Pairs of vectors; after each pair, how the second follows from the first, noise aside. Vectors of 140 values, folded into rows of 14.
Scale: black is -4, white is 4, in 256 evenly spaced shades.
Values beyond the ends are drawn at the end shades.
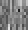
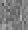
wrapped around, shrunk.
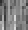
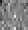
partly zeroed.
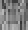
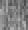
reversed, negated, shrunk.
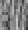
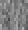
shrunk.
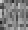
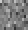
reversed, partly zeroed.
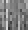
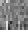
partly zeroed.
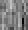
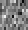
shuffled.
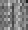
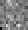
reversed, partly zeroed.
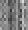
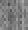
shrunk.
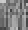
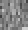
reversed, partly zeroed.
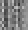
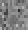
partly zeroed.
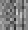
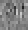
partly zeroed.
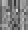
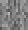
shrunk.
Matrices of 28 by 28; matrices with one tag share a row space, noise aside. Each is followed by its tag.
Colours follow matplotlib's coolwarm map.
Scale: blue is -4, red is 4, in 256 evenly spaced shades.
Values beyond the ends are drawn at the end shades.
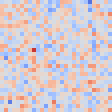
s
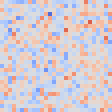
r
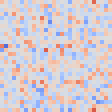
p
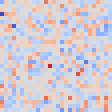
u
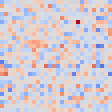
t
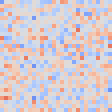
t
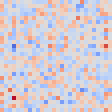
u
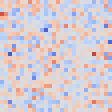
r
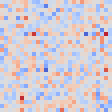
p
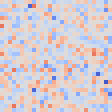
r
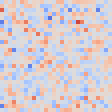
u
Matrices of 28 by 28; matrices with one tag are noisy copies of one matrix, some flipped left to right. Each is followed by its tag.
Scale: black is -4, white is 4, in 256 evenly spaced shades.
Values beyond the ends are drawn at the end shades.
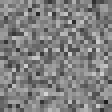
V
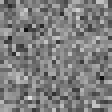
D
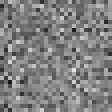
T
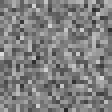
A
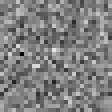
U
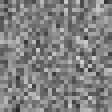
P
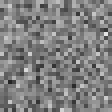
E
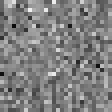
D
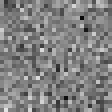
D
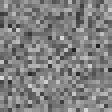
T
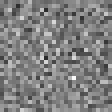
V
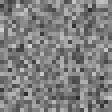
D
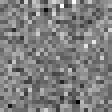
E
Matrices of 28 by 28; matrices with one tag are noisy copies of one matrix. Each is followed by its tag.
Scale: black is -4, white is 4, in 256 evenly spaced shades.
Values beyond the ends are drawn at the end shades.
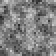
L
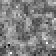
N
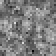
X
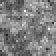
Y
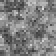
Y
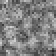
N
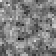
N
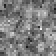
X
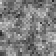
X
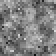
L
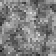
L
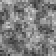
L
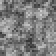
X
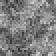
Y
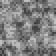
N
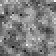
L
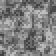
X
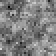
Y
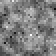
L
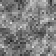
Y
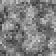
L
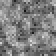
N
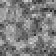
N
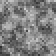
L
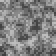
N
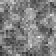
L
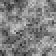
Y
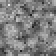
N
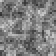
X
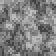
L
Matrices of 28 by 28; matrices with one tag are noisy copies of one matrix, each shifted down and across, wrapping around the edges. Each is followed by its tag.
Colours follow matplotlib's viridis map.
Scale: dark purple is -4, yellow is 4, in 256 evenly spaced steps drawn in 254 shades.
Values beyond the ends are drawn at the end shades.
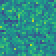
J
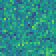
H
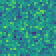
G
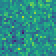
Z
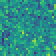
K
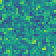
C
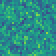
J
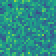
Z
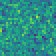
K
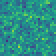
G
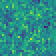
H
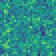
G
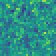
G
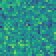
Z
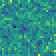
H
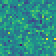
J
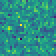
C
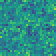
G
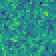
G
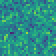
H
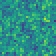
G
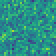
H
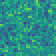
C
